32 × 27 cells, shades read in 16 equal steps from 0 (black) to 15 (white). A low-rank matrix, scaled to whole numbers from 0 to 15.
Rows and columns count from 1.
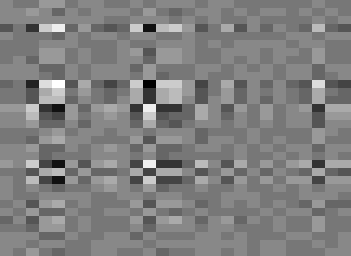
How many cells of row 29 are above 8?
3
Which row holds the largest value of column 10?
14
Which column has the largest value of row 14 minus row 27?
12
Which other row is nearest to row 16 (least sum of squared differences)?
19
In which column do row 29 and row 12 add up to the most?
5
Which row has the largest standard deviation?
11
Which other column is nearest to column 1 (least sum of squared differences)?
8
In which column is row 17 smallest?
16
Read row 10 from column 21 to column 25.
8 7 8 8 6
